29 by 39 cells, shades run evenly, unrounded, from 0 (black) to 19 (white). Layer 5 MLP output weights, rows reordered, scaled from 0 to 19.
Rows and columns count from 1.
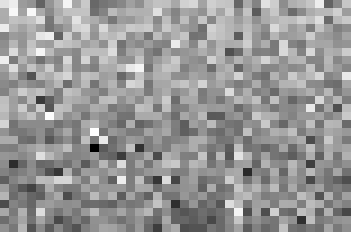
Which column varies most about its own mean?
5
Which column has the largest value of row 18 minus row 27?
12
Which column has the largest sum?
19
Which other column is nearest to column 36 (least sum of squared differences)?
9
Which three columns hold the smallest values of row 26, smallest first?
20, 1, 25
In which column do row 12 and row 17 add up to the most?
11
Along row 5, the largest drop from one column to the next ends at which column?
7
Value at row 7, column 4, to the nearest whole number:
15
